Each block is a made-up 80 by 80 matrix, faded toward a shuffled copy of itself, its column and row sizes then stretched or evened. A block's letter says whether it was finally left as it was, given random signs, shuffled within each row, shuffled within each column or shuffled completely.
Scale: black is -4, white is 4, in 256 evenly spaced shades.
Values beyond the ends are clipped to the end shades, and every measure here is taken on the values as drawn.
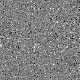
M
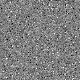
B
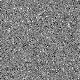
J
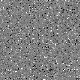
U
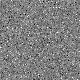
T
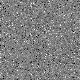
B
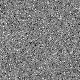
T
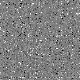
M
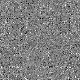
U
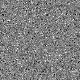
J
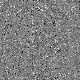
B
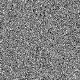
B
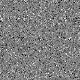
M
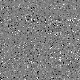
U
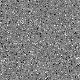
M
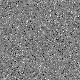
T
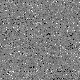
J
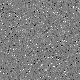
T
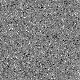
T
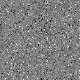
B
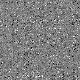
M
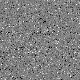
J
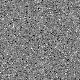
T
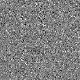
U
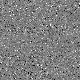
J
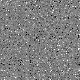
M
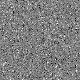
B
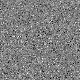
J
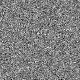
J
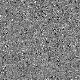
M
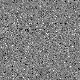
M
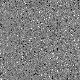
B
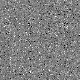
M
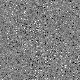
B
